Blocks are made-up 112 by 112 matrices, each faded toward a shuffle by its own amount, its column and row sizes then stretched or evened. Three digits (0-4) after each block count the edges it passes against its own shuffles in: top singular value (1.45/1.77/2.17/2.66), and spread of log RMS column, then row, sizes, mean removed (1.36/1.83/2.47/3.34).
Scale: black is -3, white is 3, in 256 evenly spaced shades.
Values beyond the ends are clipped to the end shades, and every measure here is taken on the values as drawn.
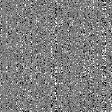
3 4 1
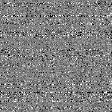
0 1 4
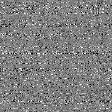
0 0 4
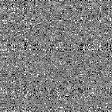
3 2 3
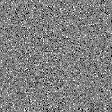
2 2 0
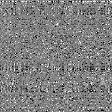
3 1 3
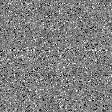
1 0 2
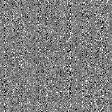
1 4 1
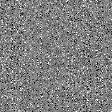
0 3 0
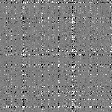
4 4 4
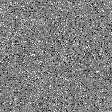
2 0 1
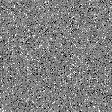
2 0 0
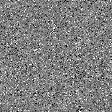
0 1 1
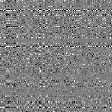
4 2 4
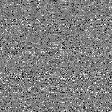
3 0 3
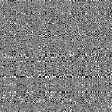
4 3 4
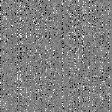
2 4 1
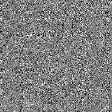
2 3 2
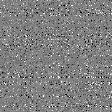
2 2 3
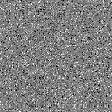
3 0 0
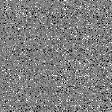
1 2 3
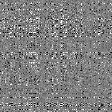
3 3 4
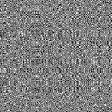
4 2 1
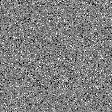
0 0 2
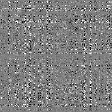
0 4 4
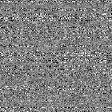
2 0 4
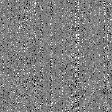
0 4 0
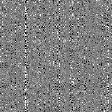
3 4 2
